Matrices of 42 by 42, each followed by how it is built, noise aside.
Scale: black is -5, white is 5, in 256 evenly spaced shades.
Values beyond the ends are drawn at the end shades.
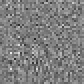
low rank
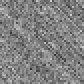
Toeplitz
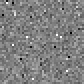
sparse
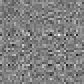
low rank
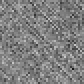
Toeplitz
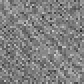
Toeplitz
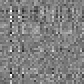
low rank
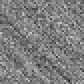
Toeplitz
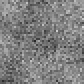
smooth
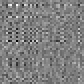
low rank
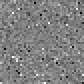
sparse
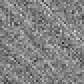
Toeplitz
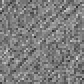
Hankel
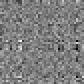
low rank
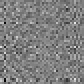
low rank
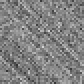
Toeplitz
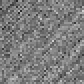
Hankel
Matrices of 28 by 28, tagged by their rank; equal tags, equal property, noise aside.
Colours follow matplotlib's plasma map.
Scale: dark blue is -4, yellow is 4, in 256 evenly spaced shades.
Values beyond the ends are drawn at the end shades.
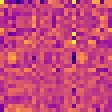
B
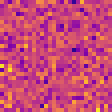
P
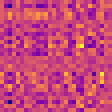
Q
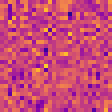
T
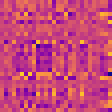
Q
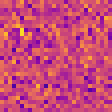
P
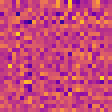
T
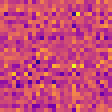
T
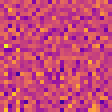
P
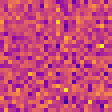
P
